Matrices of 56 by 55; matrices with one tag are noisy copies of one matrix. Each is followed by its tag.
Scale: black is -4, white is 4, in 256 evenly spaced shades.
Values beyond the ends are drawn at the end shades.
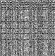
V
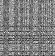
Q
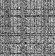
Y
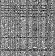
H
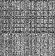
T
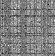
Y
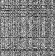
H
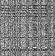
H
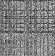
T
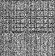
T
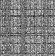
Y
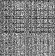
T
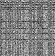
V
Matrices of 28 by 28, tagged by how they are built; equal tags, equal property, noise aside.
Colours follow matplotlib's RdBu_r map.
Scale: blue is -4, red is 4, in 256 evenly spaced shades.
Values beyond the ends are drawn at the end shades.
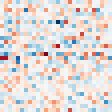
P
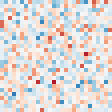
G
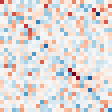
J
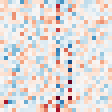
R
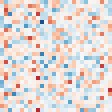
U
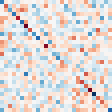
J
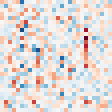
R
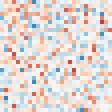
U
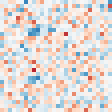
U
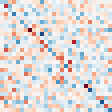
J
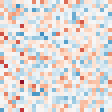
U
